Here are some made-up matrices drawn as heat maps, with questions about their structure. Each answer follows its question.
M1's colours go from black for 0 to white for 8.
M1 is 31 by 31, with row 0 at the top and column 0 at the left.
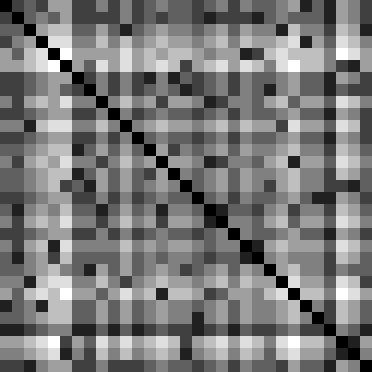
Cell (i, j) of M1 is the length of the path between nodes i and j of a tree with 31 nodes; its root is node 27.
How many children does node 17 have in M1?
3
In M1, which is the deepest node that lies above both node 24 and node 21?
1
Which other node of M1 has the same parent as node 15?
22
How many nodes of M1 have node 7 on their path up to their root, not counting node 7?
5
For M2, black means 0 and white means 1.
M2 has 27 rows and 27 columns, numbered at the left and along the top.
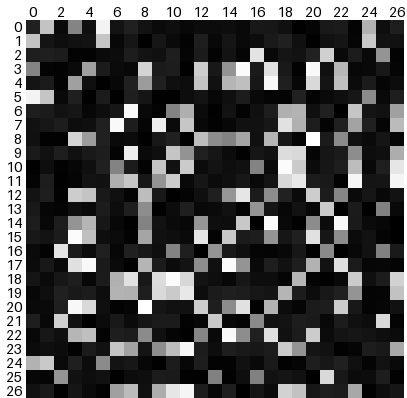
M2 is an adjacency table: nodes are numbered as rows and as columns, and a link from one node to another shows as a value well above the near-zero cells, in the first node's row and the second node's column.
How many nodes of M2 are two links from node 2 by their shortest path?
2
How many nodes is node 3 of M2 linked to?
9
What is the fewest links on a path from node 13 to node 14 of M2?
2
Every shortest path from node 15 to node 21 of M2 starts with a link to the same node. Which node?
node 8
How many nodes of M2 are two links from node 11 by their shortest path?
1
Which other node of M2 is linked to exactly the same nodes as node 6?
node 9
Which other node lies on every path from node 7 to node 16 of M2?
node 10
